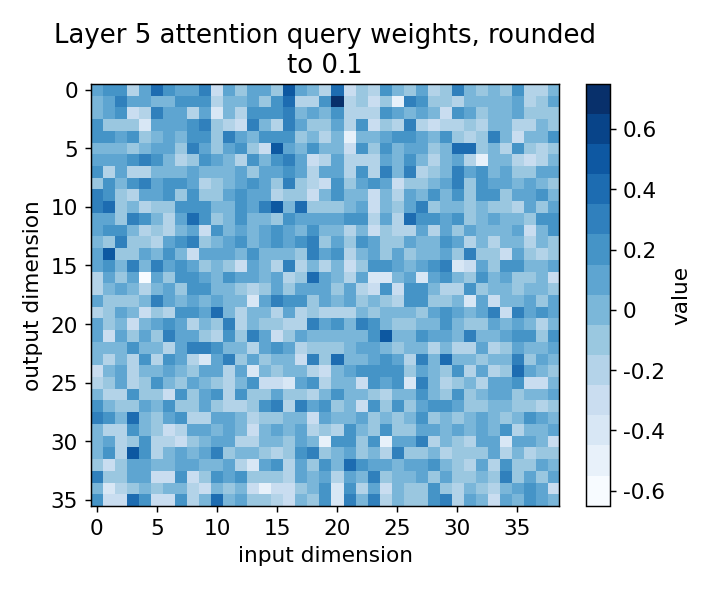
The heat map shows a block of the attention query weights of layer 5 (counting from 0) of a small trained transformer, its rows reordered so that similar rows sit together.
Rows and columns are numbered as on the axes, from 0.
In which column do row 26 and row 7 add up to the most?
30
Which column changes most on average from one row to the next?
3
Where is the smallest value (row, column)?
16, 4
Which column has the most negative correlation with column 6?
10
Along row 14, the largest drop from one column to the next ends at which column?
2
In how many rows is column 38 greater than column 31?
18
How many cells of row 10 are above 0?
15
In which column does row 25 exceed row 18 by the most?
13
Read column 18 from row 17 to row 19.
0.1 -0.1 -0.1
